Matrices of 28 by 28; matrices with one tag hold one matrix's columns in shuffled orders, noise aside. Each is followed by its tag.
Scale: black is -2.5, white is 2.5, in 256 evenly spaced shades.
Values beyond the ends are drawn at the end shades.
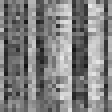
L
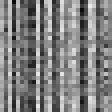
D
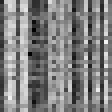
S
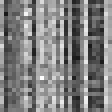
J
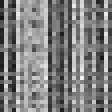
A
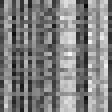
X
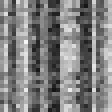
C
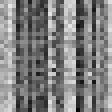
D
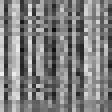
L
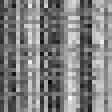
X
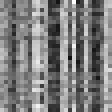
C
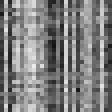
C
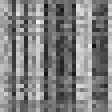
L
